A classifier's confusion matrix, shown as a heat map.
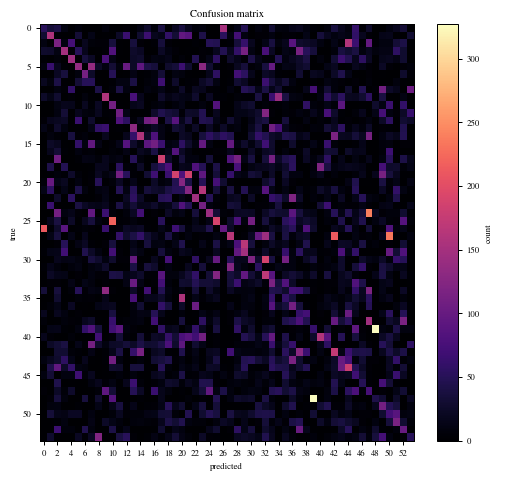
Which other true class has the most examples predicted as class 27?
31
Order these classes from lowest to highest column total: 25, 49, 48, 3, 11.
48, 3, 11, 49, 25
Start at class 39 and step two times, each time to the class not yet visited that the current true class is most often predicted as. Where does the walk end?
10
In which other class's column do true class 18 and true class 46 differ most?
40
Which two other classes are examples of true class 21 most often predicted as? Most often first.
23, 32
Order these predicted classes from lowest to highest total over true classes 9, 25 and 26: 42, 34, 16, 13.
16, 42, 13, 34
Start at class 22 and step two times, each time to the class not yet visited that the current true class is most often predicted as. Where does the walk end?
33
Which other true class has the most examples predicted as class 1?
20
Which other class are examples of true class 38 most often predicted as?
47
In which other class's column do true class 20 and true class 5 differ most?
7
